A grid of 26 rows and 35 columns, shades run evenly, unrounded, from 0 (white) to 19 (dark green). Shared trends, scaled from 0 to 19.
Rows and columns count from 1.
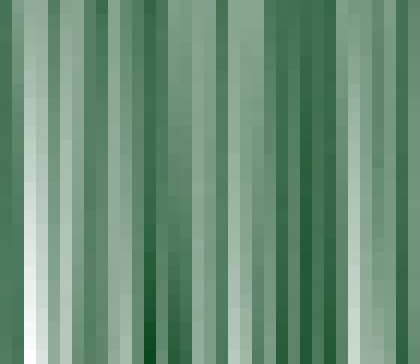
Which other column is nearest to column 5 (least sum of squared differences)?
32
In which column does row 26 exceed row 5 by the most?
15
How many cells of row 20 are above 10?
24
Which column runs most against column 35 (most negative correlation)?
18
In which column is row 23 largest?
13
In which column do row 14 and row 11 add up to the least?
3
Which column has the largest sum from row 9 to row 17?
26
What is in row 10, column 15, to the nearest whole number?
12
